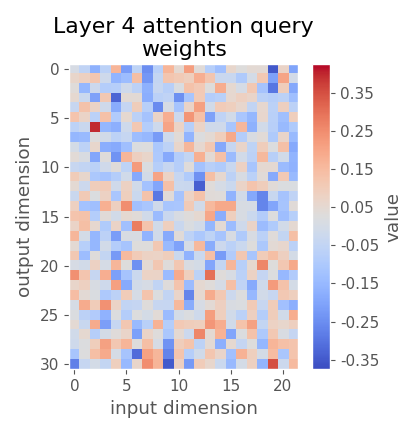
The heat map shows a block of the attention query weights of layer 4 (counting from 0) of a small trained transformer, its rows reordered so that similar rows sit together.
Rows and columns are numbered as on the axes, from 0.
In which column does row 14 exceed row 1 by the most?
5
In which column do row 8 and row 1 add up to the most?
20
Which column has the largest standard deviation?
19
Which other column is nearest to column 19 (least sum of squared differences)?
7
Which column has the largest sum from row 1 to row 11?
12
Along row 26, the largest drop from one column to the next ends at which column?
3
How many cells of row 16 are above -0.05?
16
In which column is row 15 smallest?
14
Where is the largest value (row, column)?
6, 2
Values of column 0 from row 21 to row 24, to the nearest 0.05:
0.25 0.05 0.15 0
